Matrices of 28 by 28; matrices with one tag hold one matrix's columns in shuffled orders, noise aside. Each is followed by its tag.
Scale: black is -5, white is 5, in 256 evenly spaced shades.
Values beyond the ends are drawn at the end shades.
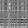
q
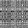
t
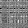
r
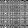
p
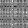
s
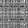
s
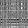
q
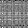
p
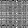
p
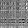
q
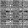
t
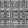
t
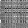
r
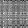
p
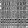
q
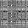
t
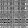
q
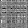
r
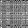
p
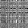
r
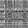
t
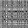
t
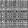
t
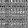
s
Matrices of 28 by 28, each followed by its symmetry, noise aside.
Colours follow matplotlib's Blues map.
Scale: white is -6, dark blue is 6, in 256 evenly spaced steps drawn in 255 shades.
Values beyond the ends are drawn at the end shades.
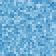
symmetric across the other diagonal.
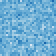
mirrored top to bottom.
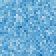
symmetric.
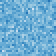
no symmetry.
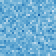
antisymmetric.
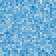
symmetric.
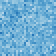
symmetric.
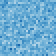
symmetric.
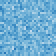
mirrored top to bottom.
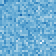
symmetric.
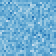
no symmetry.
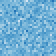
symmetric.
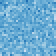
symmetric.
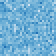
mirrored top to bottom.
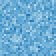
symmetric.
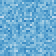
mirrored left to right.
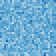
antisymmetric.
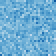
symmetric across the other diagonal.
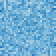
same after a half turn.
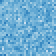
symmetric.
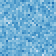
symmetric across the other diagonal.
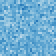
antisymmetric.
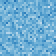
symmetric across the other diagonal.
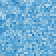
antisymmetric.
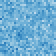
symmetric across the other diagonal.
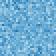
same after a half turn.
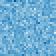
no symmetry.
